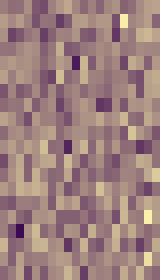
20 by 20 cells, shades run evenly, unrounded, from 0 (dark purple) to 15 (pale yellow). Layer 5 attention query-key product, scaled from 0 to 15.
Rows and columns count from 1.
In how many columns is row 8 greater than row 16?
9
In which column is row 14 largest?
13
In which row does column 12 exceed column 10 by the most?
5
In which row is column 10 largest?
15
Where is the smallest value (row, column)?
17, 3
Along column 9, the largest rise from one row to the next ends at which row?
12
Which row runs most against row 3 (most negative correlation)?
11
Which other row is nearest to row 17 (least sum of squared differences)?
7
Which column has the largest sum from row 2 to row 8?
19
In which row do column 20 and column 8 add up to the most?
6
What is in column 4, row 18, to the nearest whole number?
8
